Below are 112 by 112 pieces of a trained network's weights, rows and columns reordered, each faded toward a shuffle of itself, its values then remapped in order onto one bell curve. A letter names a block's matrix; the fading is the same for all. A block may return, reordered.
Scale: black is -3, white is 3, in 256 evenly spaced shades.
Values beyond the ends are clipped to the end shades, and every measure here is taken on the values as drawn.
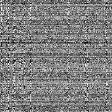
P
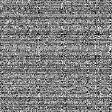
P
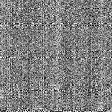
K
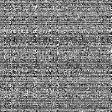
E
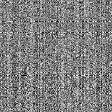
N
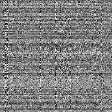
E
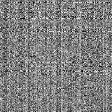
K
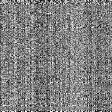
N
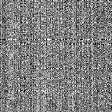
N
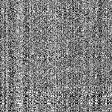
N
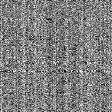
K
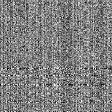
N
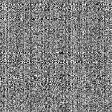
K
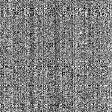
N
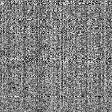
K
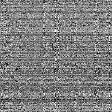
P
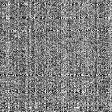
N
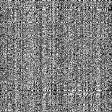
N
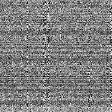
P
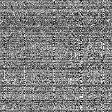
P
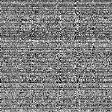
P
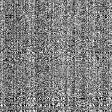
N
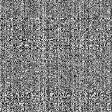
K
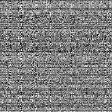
P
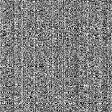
K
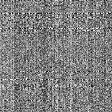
K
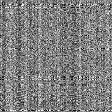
N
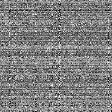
P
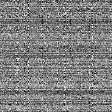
E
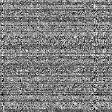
P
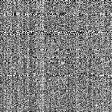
K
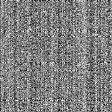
N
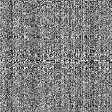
N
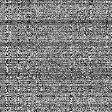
P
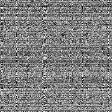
E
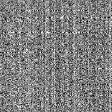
K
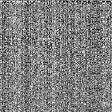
N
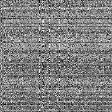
E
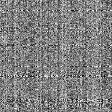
K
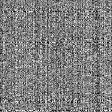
N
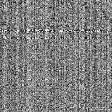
N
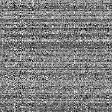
E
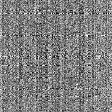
N
